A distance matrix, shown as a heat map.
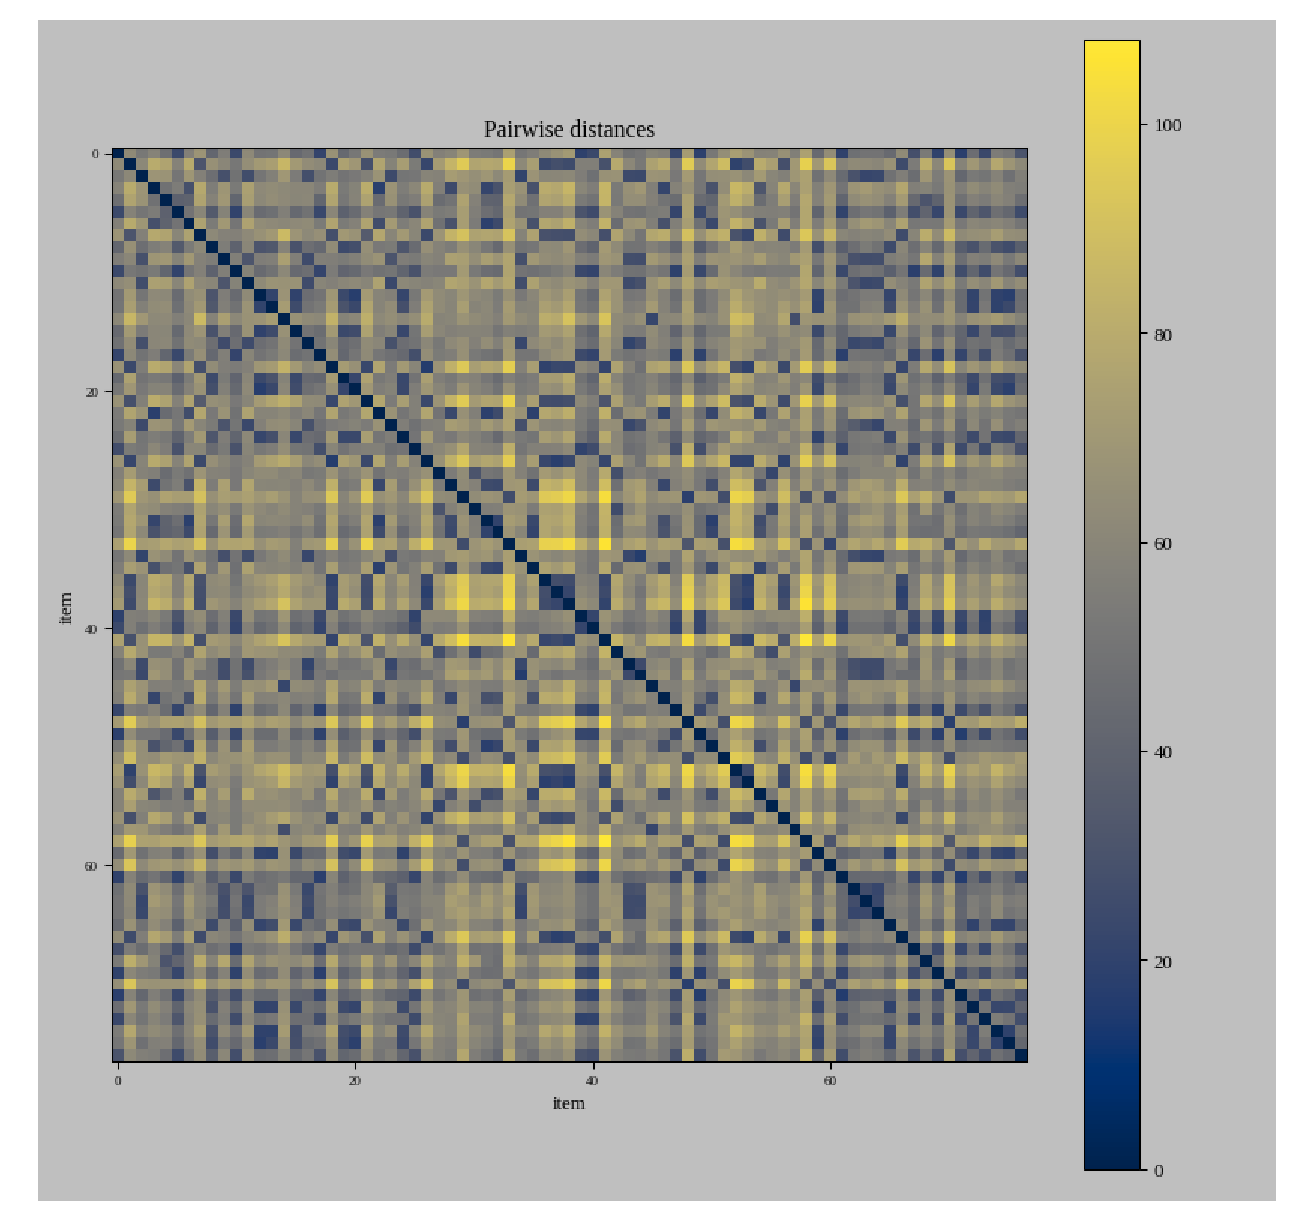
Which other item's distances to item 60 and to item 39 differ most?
33
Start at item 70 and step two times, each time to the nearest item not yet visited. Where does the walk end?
29
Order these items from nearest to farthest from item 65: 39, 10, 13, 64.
13, 10, 39, 64
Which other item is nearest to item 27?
55
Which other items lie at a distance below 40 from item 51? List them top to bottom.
29, 33, 48, 58, 60, 70
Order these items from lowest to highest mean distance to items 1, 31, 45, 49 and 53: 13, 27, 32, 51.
32, 27, 13, 51
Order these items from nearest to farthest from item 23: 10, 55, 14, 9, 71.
9, 71, 10, 55, 14
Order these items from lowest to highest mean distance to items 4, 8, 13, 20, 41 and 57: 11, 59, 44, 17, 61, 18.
59, 61, 17, 44, 18, 11
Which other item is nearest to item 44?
34
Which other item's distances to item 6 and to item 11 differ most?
31
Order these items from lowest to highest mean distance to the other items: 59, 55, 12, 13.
59, 12, 13, 55
